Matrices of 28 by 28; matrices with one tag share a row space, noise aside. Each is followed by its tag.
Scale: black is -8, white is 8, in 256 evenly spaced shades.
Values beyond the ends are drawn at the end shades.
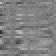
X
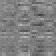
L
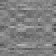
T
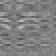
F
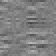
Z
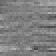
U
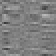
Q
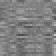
T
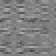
F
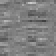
Z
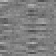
Z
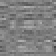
T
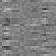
Q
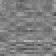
T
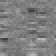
Z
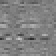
F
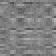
T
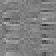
Q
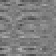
F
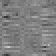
Q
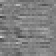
X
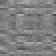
T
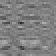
F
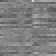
U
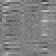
Q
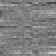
U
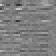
X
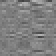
L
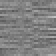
U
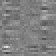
Q
